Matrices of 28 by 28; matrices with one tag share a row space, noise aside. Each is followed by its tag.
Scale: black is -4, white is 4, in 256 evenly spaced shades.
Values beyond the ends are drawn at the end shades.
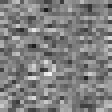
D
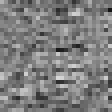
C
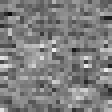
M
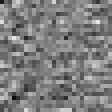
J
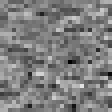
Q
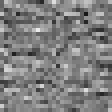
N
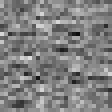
C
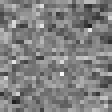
J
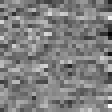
D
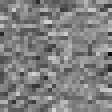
D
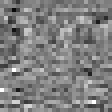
J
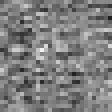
C
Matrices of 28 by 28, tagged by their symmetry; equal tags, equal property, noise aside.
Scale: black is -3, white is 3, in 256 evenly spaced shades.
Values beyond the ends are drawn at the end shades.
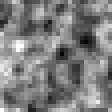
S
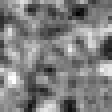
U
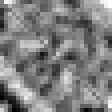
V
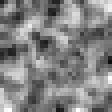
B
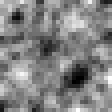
B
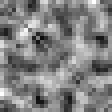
B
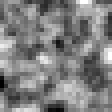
U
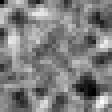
B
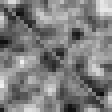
V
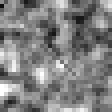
S
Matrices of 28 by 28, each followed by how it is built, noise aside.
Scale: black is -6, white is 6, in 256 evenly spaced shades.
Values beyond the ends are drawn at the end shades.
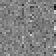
uneven columns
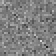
diagonal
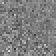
lower triangular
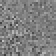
lower triangular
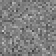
noise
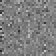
uneven columns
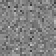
uneven columns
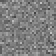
noise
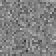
noise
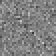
diagonal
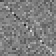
diagonal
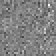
uneven columns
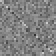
diagonal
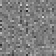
uneven columns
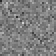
diagonal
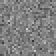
noise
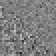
lower triangular
